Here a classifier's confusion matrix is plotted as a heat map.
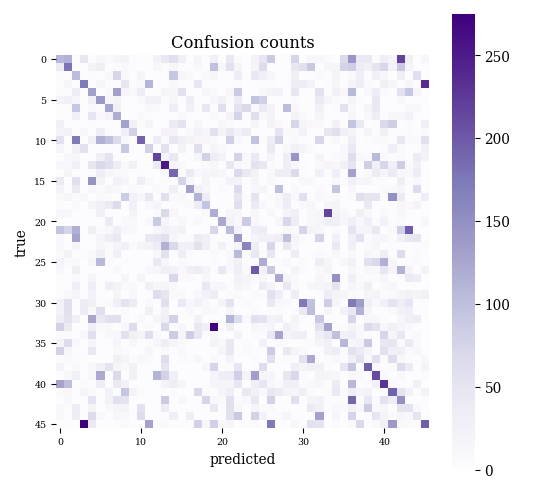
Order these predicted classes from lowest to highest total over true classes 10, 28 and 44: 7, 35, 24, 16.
35, 16, 7, 24
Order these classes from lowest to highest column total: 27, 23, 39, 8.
23, 27, 8, 39
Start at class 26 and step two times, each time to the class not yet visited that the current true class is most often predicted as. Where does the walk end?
22
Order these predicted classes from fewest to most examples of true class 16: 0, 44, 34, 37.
37, 0, 44, 34
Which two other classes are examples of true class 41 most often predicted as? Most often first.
8, 17
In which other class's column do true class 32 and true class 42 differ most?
36
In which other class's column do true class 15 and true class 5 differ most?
4
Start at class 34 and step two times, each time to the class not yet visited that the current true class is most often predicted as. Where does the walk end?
14
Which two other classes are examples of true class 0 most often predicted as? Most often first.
42, 36
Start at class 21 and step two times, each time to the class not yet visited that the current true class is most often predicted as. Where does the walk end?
38
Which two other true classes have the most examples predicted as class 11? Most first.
45, 3
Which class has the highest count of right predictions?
13
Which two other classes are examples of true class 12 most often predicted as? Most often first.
29, 39
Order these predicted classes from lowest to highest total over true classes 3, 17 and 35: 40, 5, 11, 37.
5, 40, 37, 11
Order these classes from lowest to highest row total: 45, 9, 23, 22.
9, 23, 22, 45
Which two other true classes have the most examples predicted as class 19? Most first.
33, 1
